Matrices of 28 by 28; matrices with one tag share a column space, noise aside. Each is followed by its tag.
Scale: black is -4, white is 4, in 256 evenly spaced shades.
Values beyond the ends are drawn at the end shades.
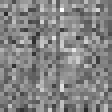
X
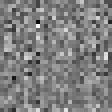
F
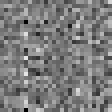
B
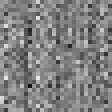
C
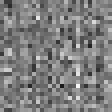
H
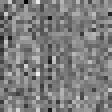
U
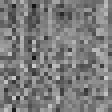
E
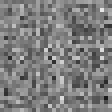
C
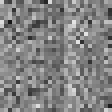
B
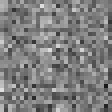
X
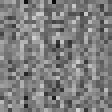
U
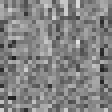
H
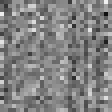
U
